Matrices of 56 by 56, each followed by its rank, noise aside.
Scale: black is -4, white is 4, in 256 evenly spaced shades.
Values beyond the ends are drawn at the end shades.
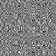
six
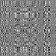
three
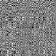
six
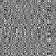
four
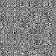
six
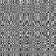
three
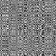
four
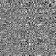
eight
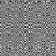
three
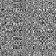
six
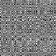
four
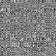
six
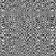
four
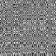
four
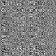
six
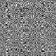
eight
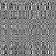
three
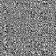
eight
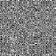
eight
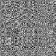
eight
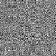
eight
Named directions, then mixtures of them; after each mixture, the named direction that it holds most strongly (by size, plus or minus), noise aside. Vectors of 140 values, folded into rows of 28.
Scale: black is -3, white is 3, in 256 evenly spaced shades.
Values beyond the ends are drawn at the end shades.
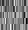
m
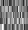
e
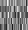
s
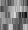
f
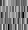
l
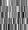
l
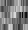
f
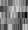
f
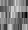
f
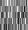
s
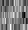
m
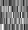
e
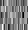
l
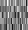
s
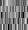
l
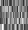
e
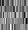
m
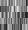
s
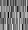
s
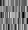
l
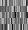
s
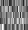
e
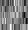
m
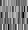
l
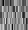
m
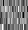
e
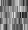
f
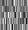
m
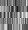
s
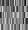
m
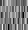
l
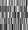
s
